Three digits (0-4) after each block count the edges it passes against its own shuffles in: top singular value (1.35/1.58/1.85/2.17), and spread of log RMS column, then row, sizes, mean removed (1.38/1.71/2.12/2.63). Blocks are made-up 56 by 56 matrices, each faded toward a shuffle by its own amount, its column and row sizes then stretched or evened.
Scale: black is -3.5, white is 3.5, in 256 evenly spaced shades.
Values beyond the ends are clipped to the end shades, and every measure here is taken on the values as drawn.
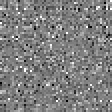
3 1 2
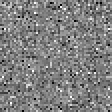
0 1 0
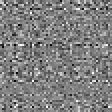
4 2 4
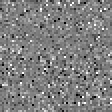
0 0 2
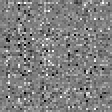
1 3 2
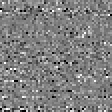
2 0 4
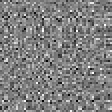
4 1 2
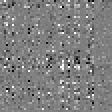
1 4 3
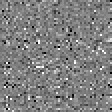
3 2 2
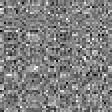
4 0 2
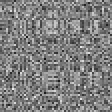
4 1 0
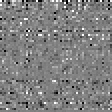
4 1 4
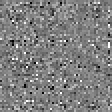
0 3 3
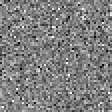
1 0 1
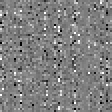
2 4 0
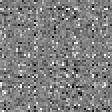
2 3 3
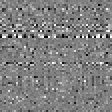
4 0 4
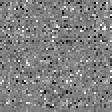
2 1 3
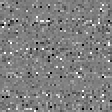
1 1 3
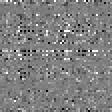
3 2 4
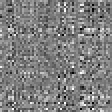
4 4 3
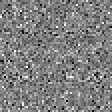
3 1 1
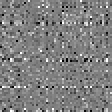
4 3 3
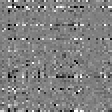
4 3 4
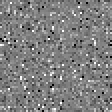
1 2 0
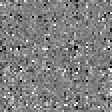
0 3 3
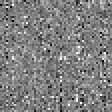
1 3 0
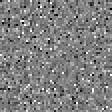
2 0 0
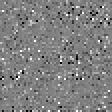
0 1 2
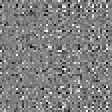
4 3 4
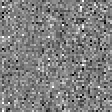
0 3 0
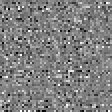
0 1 4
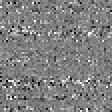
0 0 4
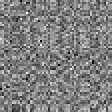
4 0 0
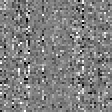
0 4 0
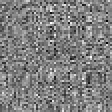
4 3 1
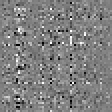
2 4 3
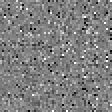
0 2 0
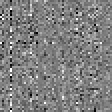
2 4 1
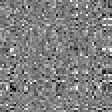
4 3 2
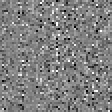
1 3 0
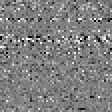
0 0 4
